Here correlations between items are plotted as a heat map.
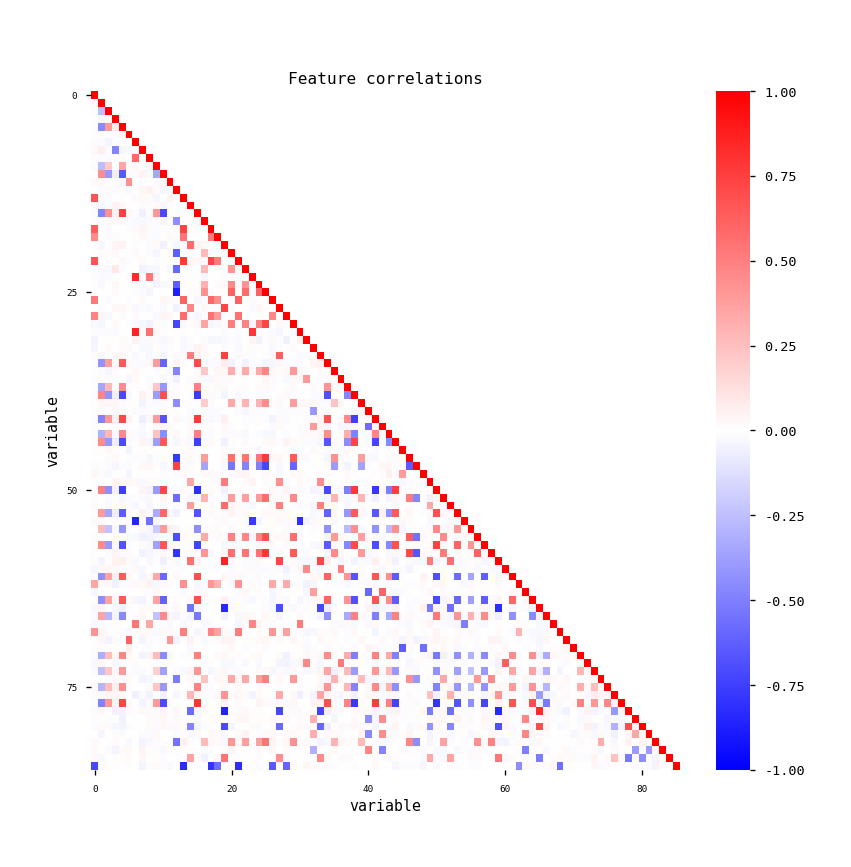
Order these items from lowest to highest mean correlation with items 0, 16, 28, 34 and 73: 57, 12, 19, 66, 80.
57, 66, 12, 80, 19
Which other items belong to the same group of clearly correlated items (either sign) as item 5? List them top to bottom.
11, 69
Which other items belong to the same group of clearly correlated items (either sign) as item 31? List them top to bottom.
36, 60, 72
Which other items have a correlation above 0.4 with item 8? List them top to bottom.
6, 23, 30
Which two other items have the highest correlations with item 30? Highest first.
6, 23
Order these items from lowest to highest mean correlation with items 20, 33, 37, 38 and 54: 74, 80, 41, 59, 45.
80, 41, 45, 74, 59
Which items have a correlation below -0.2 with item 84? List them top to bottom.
65, 78, 80
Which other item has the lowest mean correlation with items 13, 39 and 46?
12
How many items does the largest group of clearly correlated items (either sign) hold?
23
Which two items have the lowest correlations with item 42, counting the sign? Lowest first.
40, 83
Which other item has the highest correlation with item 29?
25
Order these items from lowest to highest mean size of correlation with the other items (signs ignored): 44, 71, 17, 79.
79, 17, 71, 44
